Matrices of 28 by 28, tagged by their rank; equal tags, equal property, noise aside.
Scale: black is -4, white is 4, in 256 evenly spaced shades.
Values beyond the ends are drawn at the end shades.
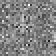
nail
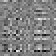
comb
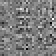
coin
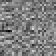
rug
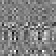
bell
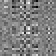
comb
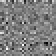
rug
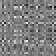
comb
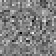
nail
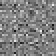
bell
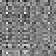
comb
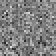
nail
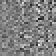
rug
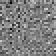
nail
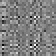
comb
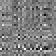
bell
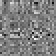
bell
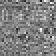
rug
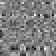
rug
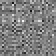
rug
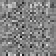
coin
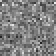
nail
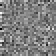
coin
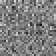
coin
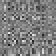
rug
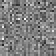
coin
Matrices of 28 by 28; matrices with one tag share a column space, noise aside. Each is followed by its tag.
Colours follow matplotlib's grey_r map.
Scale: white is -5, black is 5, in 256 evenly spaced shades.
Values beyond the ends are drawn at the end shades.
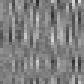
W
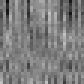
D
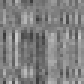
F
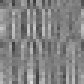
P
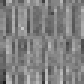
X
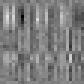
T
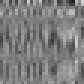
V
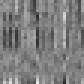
D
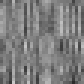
X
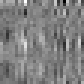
V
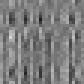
F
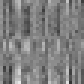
X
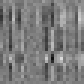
T
